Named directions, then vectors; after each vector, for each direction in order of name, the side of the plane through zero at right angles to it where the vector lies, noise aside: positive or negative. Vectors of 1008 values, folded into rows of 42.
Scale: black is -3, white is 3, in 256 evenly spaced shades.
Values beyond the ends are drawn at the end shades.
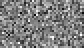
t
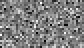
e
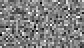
negative, positive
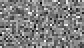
negative, positive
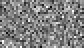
positive, positive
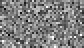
positive, positive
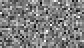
negative, positive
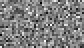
negative, positive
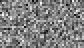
positive, negative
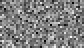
positive, positive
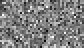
positive, positive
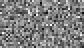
negative, positive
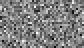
negative, negative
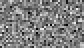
positive, negative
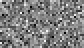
negative, negative
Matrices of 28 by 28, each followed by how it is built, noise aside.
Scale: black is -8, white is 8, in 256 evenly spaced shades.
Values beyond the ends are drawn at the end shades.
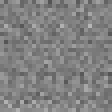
repeating columns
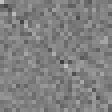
diagonal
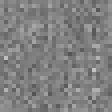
low rank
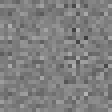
low rank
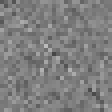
diagonal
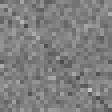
diagonal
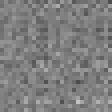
low rank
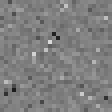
sparse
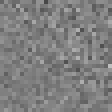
upper triangular
